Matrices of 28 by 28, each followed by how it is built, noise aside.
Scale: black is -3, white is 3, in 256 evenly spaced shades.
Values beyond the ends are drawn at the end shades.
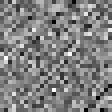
Hankel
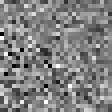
lower triangular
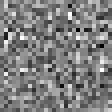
low rank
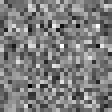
low rank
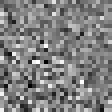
lower triangular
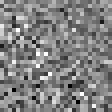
lower triangular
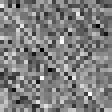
Toeplitz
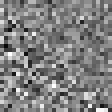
lower triangular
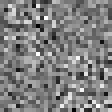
block diagonal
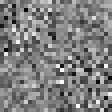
block diagonal
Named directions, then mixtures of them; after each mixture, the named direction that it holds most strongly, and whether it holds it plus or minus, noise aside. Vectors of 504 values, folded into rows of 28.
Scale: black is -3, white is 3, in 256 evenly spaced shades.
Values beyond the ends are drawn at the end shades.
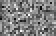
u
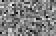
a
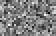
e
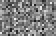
u, minus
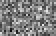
u, minus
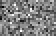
u, plus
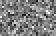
e, minus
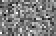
a, minus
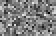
e, plus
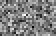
e, plus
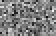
a, plus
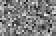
e, plus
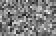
e, minus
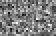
e, minus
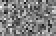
e, plus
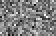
a, minus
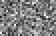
a, minus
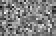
e, minus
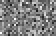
a, minus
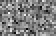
u, plus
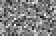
e, plus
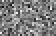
a, minus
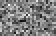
u, plus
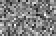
e, plus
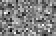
e, minus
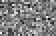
a, minus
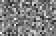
a, minus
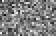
a, minus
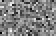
a, plus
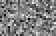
e, plus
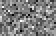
u, minus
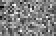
a, minus
